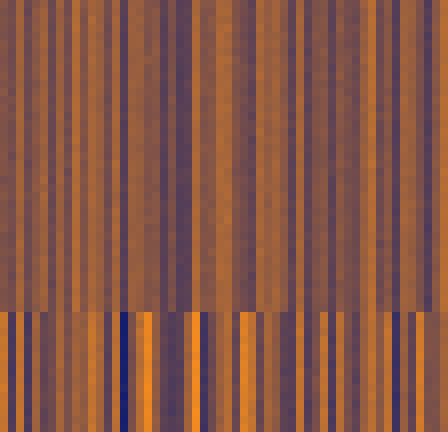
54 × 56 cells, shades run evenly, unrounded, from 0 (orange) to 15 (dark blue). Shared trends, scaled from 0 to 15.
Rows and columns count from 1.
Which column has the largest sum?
16
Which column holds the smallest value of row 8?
47
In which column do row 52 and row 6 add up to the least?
25
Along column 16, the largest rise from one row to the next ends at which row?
40
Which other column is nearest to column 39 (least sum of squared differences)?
37
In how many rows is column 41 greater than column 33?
39
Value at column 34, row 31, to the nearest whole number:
6
